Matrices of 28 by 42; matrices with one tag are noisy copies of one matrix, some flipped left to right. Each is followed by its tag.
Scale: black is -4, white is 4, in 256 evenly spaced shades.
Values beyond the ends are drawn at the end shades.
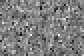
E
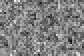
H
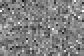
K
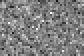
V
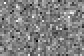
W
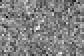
V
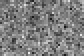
H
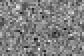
W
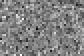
K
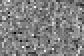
K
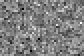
E
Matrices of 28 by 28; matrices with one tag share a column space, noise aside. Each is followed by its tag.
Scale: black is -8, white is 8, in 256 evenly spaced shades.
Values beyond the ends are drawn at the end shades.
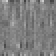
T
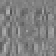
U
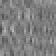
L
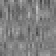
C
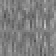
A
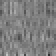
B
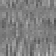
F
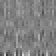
B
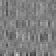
B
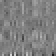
B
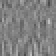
F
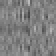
L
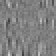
F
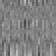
F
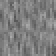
A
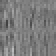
A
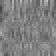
C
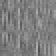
A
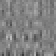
B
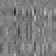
U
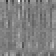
T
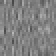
L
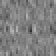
L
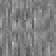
A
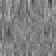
C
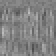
U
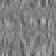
F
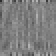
T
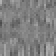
F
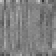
T
